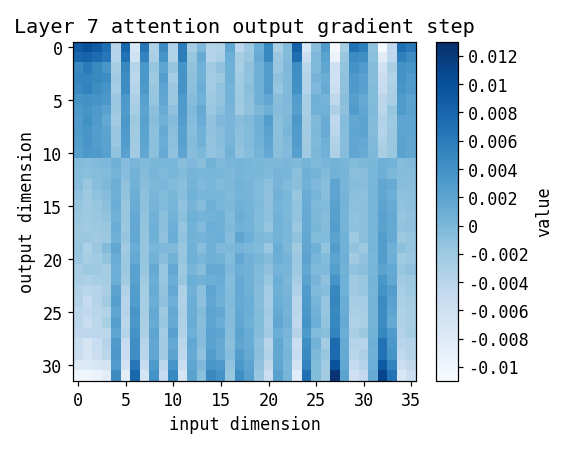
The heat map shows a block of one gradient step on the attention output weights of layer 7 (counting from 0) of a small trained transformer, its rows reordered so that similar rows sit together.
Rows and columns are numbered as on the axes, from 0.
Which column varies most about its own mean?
27
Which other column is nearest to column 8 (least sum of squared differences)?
15
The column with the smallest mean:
1
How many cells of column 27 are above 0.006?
4
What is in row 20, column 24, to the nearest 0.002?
0.002
